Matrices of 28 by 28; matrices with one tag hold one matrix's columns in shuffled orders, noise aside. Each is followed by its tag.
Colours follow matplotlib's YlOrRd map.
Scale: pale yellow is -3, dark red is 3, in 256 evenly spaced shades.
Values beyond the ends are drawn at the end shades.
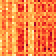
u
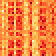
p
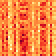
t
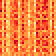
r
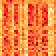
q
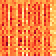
q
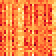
q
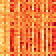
u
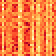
u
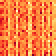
p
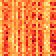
t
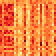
q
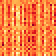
q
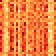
u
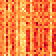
u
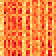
p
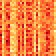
t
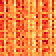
r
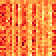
q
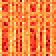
u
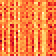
t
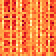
r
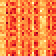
p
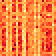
u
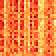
r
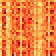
p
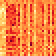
q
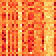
t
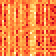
q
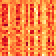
q
